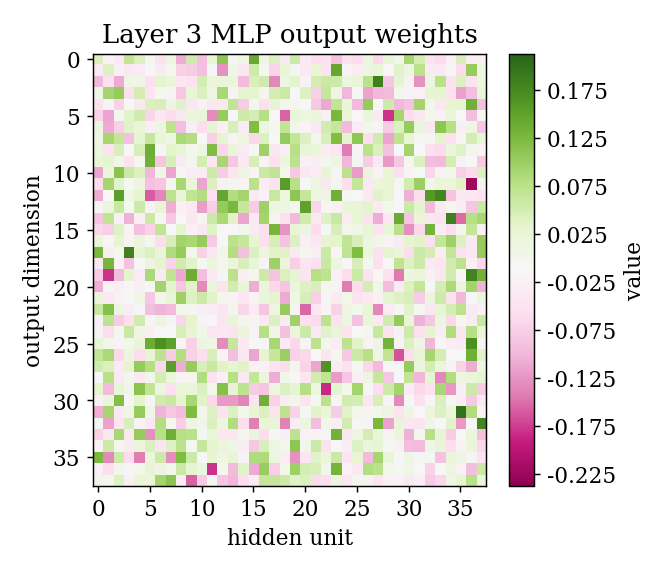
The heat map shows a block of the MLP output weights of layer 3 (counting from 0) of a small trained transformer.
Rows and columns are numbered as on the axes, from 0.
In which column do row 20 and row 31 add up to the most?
35
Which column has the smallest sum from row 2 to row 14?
28
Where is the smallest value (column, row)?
36, 11
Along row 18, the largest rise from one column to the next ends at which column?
1
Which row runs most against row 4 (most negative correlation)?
3
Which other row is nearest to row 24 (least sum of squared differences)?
21
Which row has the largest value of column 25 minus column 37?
29
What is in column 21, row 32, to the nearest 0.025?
-0.1
